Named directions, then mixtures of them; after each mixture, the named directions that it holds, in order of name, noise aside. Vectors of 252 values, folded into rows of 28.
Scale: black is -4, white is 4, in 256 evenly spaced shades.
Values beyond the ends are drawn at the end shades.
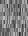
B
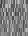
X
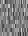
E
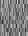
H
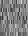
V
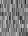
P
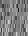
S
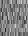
V.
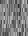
B.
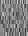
E, H.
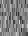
P.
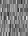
S, V.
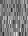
B, S, V.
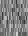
P, V.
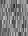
B, V, X.
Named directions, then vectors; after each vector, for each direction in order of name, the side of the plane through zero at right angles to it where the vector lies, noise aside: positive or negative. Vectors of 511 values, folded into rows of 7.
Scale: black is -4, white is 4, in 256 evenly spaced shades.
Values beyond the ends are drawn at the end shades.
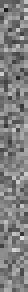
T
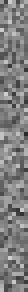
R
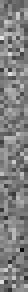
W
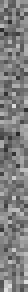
negative, positive, negative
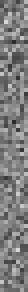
positive, positive, positive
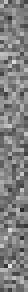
negative, negative, positive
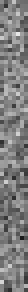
positive, negative, positive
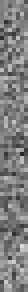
negative, negative, negative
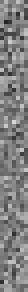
negative, negative, negative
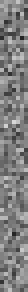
negative, negative, negative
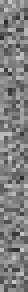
positive, negative, negative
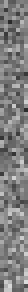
negative, positive, negative
